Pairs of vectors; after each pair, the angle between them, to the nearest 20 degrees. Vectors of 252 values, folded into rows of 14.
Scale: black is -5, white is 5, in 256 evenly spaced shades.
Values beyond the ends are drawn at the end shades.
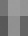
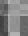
20 degrees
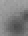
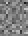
100 degrees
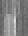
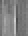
40 degrees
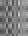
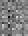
80 degrees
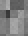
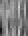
100 degrees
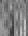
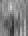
40 degrees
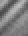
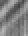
160 degrees
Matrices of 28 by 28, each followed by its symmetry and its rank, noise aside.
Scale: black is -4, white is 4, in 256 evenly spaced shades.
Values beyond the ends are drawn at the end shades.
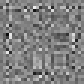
antisymmetric, rank four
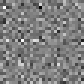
no symmetry, rank five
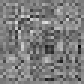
symmetric, rank four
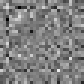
symmetric, rank four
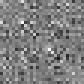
symmetric, rank five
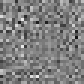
antisymmetric, rank six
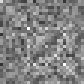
symmetric, rank five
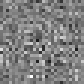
no symmetry, rank five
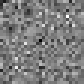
symmetric, rank six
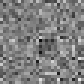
symmetric, rank four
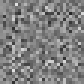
antisymmetric, rank six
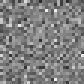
no symmetry, rank six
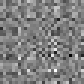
antisymmetric, rank four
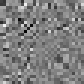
symmetric, rank four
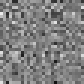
antisymmetric, rank four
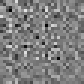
symmetric, rank five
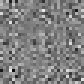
no symmetry, rank four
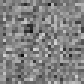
no symmetry, rank five
